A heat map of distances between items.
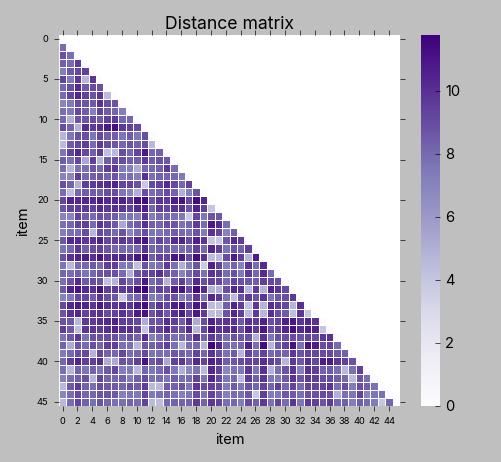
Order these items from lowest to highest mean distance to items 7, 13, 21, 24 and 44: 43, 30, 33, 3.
43, 30, 33, 3
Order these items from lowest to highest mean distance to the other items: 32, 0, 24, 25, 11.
0, 24, 32, 25, 11
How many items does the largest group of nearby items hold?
7
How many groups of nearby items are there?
11
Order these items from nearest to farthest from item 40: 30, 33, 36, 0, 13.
30, 0, 13, 33, 36
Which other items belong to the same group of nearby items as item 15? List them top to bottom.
3, 5
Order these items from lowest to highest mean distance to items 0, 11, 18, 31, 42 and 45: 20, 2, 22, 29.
2, 22, 29, 20
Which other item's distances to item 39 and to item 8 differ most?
32
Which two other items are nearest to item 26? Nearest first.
44, 37
